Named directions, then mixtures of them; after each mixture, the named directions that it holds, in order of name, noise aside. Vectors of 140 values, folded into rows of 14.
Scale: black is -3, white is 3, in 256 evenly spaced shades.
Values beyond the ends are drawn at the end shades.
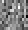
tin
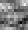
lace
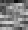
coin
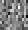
tin.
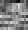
coin, tin.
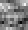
lace.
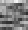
coin.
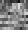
coin, tin.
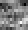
lace.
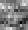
lace.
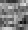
coin, lace.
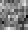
lace, tin.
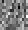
tin.
